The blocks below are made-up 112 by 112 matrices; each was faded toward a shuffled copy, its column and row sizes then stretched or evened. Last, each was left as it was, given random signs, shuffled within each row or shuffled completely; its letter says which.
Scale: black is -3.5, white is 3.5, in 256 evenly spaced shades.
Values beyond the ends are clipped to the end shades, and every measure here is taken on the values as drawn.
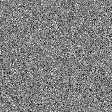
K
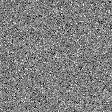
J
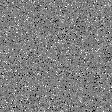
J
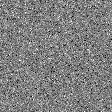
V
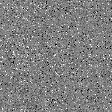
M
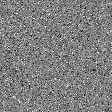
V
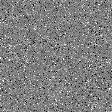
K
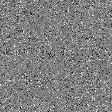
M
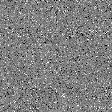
M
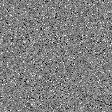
M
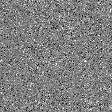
K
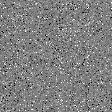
K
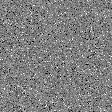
V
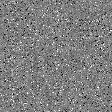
K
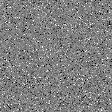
K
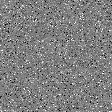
J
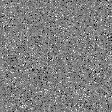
M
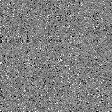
M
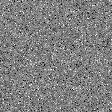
J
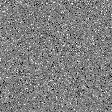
J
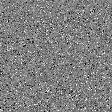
J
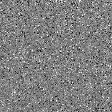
K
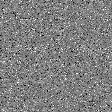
J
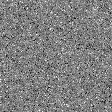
V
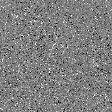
K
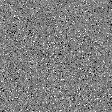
K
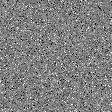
V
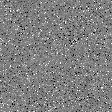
J
